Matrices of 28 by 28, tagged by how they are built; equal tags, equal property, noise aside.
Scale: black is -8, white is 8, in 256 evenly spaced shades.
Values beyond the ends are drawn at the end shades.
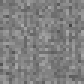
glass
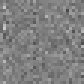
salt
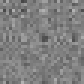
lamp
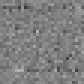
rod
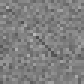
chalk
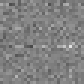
rod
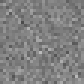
chalk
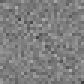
chalk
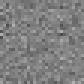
lamp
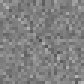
chalk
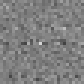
rod
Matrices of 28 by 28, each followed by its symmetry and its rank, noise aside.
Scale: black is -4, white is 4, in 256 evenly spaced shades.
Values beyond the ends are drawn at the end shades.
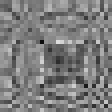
symmetric, rank two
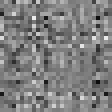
no symmetry, rank four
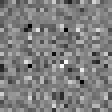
symmetric, rank four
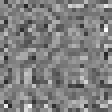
no symmetry, rank four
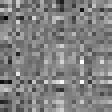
no symmetry, rank three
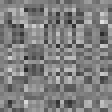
no symmetry, rank two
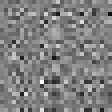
no symmetry, rank four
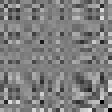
symmetric, rank two
